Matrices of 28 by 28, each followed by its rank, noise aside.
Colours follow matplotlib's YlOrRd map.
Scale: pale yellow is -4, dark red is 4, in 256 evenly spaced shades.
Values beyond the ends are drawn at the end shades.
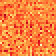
seven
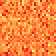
seven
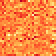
five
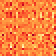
three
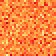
six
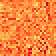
seven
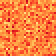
seven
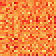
four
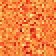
six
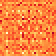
four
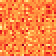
four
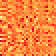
four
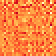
three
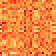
three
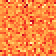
seven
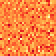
five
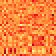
three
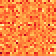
six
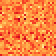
six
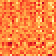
three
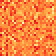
seven
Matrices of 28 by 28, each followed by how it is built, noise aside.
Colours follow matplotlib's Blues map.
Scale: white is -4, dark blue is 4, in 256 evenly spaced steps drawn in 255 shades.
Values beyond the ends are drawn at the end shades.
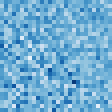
lower triangular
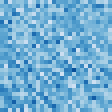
Toeplitz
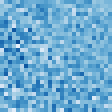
lower triangular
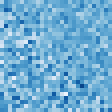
lower triangular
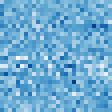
uneven rows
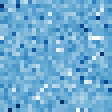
sparse
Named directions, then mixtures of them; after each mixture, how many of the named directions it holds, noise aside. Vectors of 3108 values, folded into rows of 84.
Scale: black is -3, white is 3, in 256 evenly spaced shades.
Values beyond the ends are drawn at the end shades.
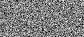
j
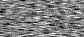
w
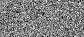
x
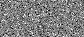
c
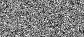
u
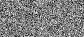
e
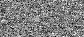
three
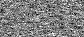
two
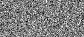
four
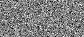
three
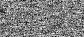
four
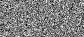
three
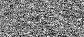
three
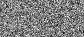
one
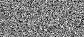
four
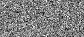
two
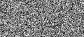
two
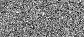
one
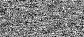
three
